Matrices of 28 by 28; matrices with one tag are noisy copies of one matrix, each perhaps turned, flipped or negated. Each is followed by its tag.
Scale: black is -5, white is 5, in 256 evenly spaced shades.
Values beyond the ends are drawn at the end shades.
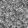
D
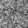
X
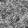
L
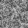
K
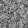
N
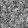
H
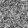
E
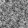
D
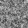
N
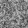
X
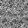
N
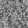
D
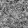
E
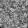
H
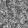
N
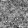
E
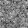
E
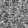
N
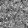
N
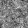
L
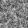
K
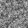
H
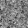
E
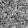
X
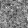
E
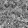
N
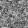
E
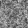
E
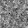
H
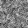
K
